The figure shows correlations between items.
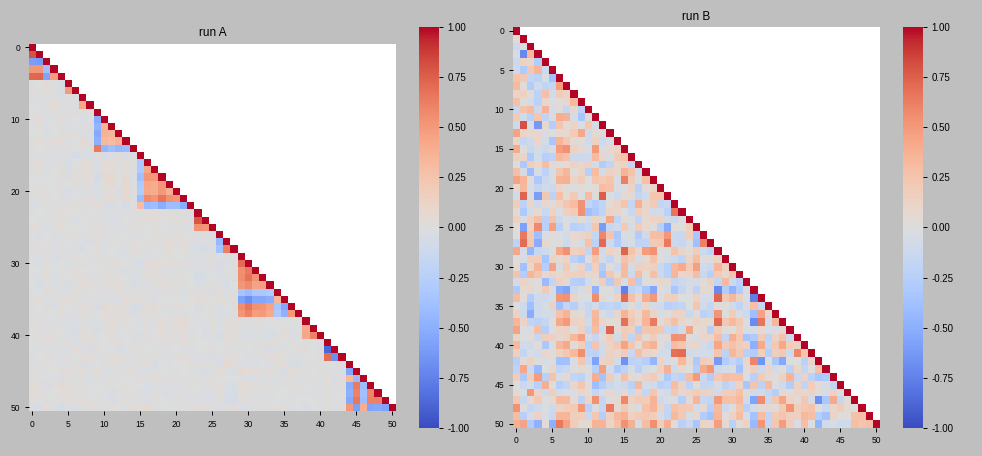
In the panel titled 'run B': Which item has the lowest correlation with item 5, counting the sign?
50
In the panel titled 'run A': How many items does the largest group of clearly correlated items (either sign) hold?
9
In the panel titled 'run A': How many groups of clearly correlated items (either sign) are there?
11
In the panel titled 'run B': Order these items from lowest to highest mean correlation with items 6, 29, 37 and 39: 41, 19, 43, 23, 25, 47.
43, 25, 23, 41, 47, 19
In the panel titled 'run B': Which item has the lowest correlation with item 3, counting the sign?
1
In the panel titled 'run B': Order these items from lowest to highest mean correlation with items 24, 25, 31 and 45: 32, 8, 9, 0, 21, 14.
21, 32, 14, 8, 9, 0
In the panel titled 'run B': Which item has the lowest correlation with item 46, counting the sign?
36
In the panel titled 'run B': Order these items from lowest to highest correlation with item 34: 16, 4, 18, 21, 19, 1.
4, 1, 21, 16, 18, 19
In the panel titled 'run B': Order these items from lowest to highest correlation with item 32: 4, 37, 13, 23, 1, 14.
4, 13, 23, 37, 1, 14
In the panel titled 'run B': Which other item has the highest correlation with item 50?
6
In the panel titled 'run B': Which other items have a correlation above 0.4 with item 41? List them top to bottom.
9, 22, 23, 39
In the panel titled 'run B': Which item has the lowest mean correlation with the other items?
33
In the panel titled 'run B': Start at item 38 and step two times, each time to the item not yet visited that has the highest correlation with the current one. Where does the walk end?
48
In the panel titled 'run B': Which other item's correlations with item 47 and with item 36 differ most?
2
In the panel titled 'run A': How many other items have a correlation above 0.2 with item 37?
6
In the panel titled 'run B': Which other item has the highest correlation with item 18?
28
